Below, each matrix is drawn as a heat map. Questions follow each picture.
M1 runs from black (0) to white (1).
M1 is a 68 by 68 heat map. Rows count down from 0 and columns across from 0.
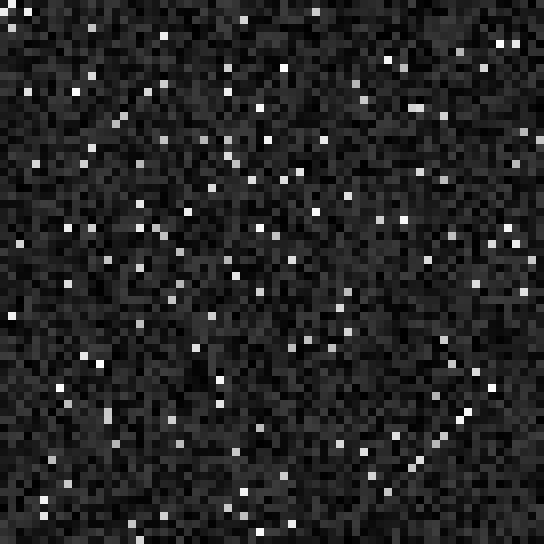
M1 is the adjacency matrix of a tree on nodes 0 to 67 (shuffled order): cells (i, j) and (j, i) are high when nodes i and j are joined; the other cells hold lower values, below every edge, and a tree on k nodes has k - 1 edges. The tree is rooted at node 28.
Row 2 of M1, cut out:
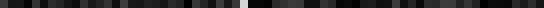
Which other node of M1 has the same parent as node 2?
61
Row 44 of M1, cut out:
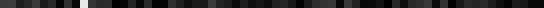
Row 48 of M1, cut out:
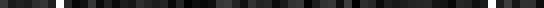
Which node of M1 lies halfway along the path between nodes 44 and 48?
64
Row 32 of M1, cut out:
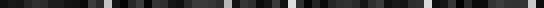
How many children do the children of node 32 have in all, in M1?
4
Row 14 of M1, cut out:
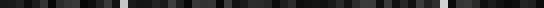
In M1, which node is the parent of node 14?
55
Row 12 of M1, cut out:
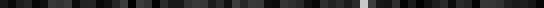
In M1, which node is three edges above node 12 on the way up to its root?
29
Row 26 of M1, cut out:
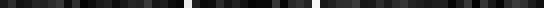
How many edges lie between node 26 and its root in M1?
5
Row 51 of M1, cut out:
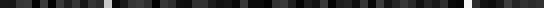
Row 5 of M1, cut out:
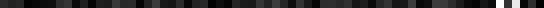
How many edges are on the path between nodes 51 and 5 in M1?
7
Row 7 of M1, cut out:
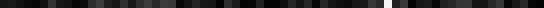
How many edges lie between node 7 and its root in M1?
7
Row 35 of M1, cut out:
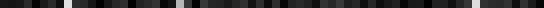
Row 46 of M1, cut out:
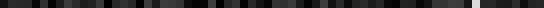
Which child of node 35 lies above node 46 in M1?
59
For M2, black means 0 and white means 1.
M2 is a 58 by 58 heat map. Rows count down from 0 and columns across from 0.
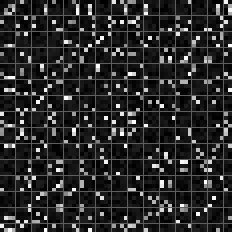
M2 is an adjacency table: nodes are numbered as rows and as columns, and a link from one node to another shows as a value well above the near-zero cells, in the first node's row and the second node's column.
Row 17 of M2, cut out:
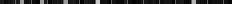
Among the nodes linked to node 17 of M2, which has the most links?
node 5
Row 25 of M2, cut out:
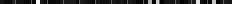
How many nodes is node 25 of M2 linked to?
5
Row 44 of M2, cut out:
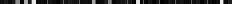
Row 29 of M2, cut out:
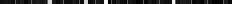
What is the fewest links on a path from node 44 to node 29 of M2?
6
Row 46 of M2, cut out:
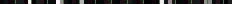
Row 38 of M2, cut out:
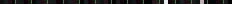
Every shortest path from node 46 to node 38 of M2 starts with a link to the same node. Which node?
node 40
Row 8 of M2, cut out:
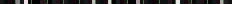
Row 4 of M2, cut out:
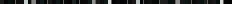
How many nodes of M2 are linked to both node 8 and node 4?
6
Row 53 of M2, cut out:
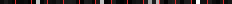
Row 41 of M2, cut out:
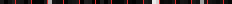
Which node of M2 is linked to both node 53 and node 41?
node 39
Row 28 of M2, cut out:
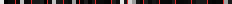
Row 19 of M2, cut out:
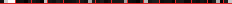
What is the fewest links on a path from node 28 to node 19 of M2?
5
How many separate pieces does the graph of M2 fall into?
2
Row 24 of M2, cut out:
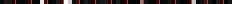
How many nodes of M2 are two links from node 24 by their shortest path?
2
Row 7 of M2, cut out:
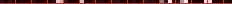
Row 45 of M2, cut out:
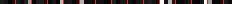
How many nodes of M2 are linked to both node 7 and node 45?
6
